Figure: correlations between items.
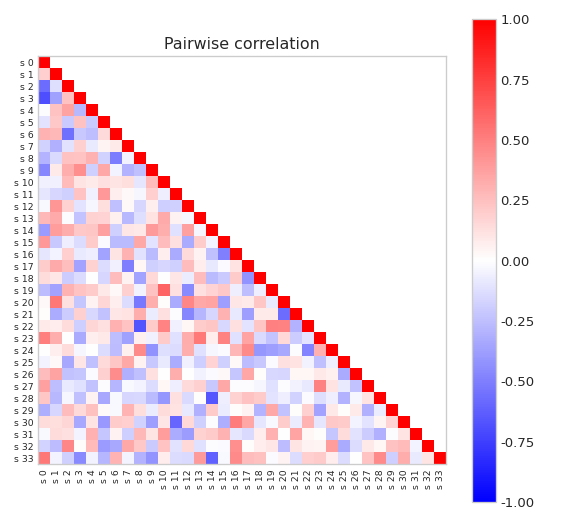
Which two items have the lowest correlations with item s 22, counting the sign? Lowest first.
s 8, s 24
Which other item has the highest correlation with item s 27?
s 23
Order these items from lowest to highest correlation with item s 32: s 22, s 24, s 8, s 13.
s 13, s 22, s 8, s 24
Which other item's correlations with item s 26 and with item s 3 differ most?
s 0
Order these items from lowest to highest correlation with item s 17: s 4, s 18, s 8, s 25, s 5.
s 18, s 25, s 5, s 8, s 4
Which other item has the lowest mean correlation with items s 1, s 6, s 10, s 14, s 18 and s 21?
s 28
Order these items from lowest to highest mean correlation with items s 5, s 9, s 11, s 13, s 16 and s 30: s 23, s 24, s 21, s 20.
s 21, s 24, s 23, s 20
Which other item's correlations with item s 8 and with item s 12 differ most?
s 20
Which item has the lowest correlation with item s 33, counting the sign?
s 14
